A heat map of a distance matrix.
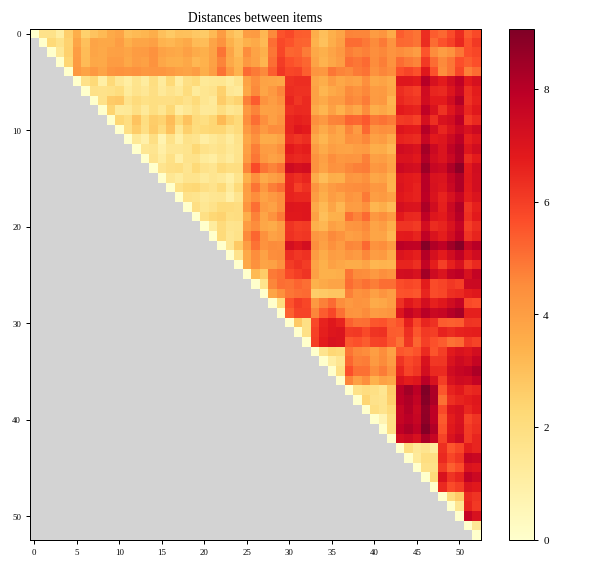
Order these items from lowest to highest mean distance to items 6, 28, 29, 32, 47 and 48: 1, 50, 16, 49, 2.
2, 1, 16, 49, 50
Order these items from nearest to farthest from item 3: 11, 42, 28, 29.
11, 42, 28, 29
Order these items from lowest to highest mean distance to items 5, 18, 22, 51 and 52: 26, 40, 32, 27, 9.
9, 40, 27, 26, 32
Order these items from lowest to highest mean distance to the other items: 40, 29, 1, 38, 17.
17, 1, 40, 38, 29
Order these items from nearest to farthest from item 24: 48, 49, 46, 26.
26, 48, 49, 46
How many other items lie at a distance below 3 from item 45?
4
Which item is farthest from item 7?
50
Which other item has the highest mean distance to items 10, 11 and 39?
46
